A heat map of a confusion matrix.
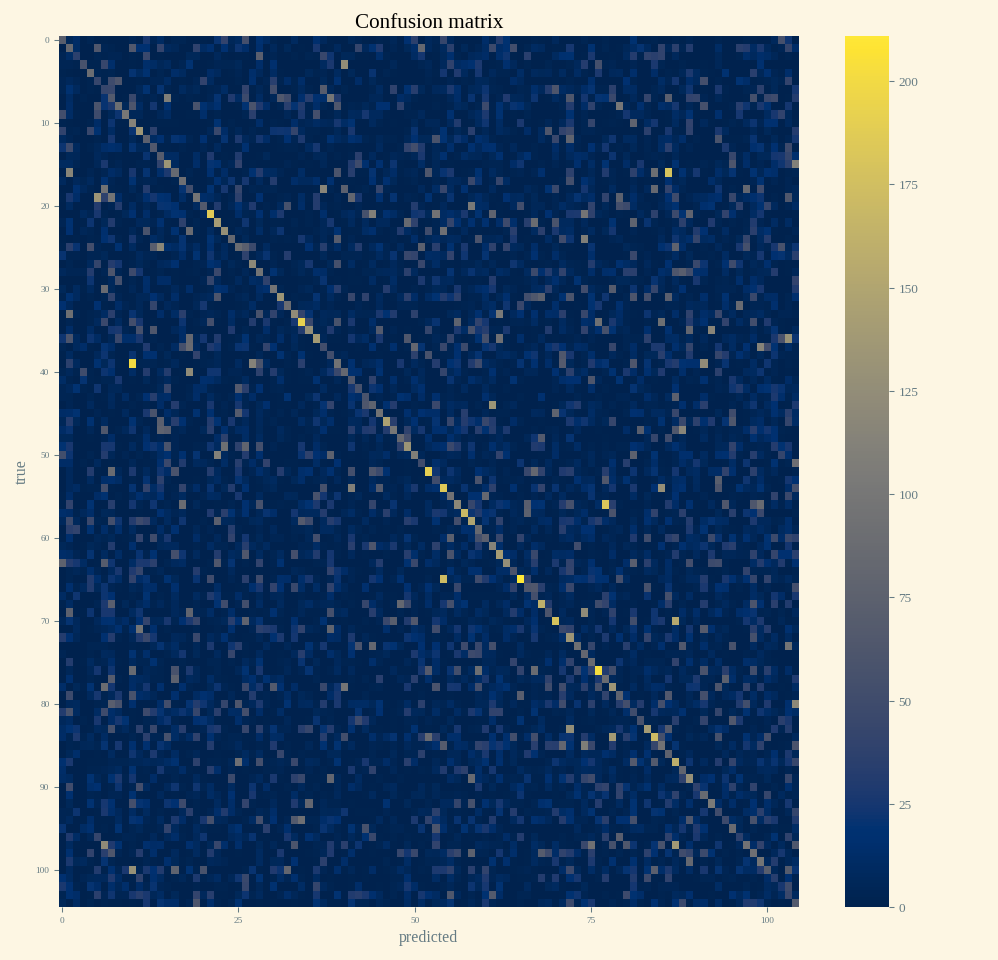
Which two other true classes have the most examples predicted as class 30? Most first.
78, 6
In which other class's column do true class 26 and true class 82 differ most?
95
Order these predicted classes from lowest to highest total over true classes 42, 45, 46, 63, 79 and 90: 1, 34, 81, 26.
34, 26, 81, 1
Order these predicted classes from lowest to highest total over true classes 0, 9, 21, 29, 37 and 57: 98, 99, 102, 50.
98, 102, 50, 99
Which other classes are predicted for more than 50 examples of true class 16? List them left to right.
1, 39, 52, 84, 86
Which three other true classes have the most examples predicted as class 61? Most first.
44, 21, 103
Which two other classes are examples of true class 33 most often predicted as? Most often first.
62, 1
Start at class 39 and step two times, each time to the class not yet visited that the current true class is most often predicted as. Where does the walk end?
81
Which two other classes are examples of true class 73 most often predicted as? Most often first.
103, 44
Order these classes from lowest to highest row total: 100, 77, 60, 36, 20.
77, 20, 60, 36, 100
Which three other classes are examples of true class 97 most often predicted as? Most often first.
87, 6, 75
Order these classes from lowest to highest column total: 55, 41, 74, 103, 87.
41, 74, 55, 103, 87
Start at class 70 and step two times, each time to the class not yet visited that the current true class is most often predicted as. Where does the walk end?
25
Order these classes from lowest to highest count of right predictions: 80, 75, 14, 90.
90, 80, 14, 75
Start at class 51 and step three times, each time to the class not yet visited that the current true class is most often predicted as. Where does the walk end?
5
